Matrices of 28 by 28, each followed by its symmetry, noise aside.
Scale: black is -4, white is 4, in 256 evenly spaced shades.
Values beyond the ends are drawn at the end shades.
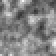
no symmetry.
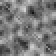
same after a half turn.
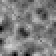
symmetric across the other diagonal.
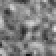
antisymmetric.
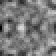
mirrored top to bottom.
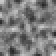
same after a half turn.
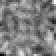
antisymmetric.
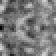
mirrored top to bottom.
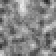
no symmetry.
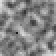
symmetric across the other diagonal.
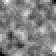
symmetric across the other diagonal.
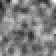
no symmetry.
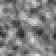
antisymmetric.
